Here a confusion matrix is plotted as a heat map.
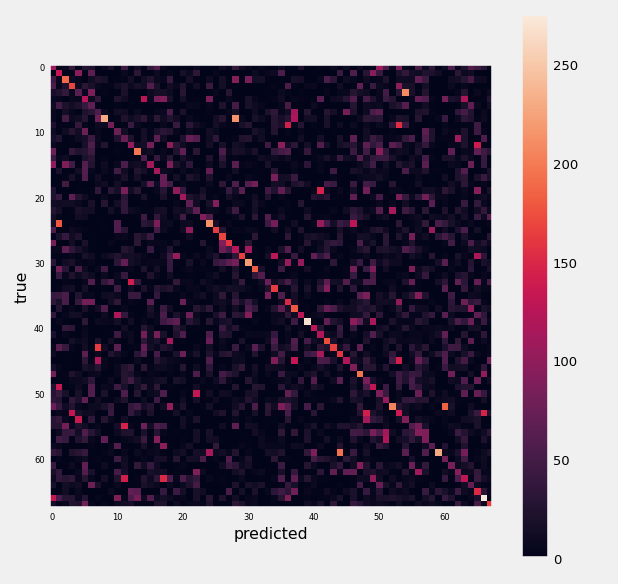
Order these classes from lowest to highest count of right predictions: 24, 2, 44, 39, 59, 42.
44, 42, 2, 24, 59, 39
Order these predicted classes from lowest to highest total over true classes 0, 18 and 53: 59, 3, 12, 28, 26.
59, 12, 26, 28, 3
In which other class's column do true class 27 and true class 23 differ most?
26
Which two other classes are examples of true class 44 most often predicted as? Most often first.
41, 20
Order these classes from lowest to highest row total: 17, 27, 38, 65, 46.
17, 46, 27, 65, 38
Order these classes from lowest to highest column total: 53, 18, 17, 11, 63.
18, 17, 11, 53, 63
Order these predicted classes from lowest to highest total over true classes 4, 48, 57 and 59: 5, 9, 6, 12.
9, 12, 5, 6
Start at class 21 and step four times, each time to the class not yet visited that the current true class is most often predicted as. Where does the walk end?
34
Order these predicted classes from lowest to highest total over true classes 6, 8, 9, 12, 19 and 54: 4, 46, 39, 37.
39, 46, 37, 4
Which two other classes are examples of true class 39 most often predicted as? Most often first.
49, 46
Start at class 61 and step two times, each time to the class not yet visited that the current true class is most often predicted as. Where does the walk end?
66
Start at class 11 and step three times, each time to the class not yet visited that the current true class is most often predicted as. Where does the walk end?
51
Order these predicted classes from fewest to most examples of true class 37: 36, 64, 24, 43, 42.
36, 24, 43, 42, 64
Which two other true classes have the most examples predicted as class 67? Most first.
45, 23
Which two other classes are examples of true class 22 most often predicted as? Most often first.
52, 50
